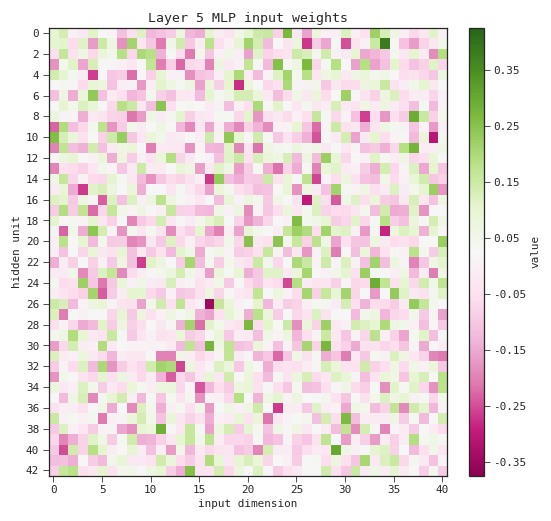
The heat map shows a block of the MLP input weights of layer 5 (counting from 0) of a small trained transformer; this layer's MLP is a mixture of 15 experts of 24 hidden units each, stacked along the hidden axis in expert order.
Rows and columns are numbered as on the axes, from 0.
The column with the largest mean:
28
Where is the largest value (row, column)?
1, 34
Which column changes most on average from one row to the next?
16
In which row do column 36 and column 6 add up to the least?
36
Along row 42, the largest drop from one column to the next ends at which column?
15
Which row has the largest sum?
12
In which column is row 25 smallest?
5
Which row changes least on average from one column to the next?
31
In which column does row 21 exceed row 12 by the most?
37
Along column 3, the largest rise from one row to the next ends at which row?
24
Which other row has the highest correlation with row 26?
8
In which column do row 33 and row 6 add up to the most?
30
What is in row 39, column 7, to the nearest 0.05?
0.05
